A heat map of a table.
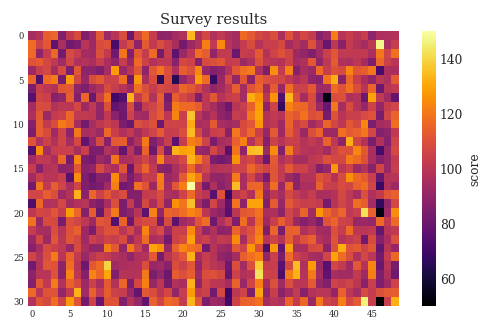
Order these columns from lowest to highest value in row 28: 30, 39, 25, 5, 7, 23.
39, 7, 25, 23, 5, 30
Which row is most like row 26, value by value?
27
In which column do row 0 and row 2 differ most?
21
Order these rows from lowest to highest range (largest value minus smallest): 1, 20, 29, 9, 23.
23, 9, 29, 1, 20
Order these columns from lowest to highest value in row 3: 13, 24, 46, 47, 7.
13, 7, 47, 24, 46
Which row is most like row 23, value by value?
28
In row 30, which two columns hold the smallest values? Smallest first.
46, 26
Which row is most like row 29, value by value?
18
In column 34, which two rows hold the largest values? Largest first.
7, 24
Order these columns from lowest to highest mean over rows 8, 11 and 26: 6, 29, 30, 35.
6, 29, 35, 30
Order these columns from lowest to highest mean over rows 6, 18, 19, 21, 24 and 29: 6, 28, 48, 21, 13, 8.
13, 8, 28, 48, 6, 21
